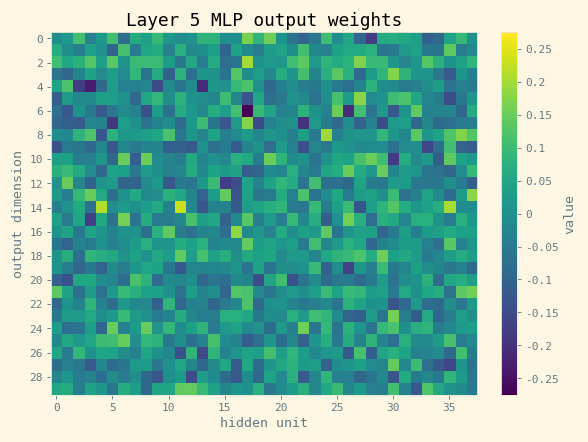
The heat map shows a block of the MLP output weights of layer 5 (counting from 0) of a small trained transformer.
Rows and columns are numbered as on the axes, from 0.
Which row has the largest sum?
2
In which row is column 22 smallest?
7
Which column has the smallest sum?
34
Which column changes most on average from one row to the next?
17
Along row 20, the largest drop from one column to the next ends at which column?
21
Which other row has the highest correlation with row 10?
1
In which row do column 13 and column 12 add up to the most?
29
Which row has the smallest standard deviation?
18
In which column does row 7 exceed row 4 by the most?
13
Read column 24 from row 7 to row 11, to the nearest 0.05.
-0.05 0.2 -0.05 0 0.05
